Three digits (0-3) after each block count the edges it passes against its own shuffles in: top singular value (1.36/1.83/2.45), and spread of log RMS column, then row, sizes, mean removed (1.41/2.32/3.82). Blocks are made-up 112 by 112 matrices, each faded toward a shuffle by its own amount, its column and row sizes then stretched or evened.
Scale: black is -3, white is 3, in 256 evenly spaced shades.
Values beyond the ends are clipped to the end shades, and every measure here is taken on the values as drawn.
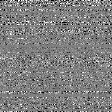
1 1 3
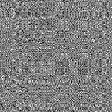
3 0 0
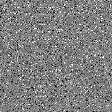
2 0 1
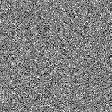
2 0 0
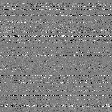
2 0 3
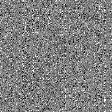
1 2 0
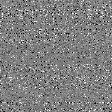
1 1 2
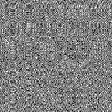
3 0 0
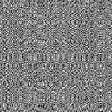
3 2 0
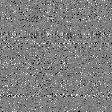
2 0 2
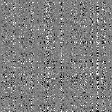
2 3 2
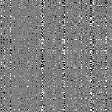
3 3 2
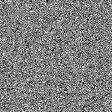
1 1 1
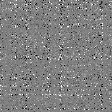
1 2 2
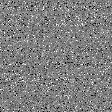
0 0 2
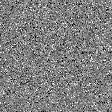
1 0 1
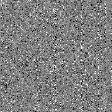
1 2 0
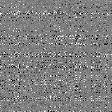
2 2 3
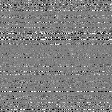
2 0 3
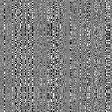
3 3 0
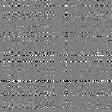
3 2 3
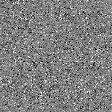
1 0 1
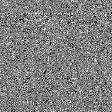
1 1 2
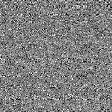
2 0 2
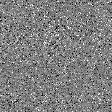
1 0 1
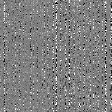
2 3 0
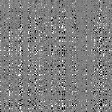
3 3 2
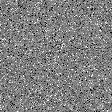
1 0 0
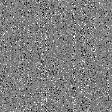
0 2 0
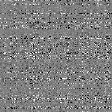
1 2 3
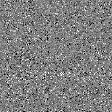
1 1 1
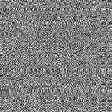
3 0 2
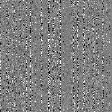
1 3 0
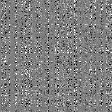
0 3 2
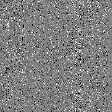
1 2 0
